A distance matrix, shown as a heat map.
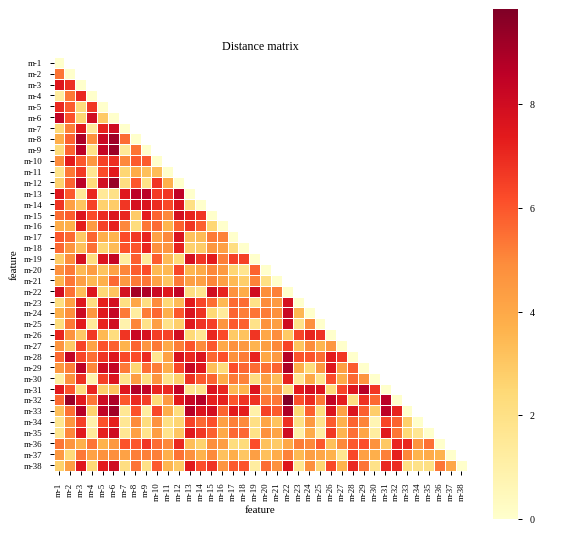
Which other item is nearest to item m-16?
m-24
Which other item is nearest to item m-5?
m-13
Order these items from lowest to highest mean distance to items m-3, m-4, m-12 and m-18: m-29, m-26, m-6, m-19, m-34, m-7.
m-34, m-7, m-19, m-26, m-6, m-29
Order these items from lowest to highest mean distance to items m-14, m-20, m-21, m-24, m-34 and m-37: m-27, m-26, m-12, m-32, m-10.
m-27, m-26, m-10, m-12, m-32
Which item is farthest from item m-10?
m-22
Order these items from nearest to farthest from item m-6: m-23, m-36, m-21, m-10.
m-36, m-21, m-10, m-23
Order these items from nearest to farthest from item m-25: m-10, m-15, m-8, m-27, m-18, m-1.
m-1, m-27, m-10, m-8, m-18, m-15
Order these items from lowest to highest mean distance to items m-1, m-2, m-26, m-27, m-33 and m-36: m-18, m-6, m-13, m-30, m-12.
m-30, m-18, m-12, m-13, m-6
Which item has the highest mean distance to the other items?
m-32
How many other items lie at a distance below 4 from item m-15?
4
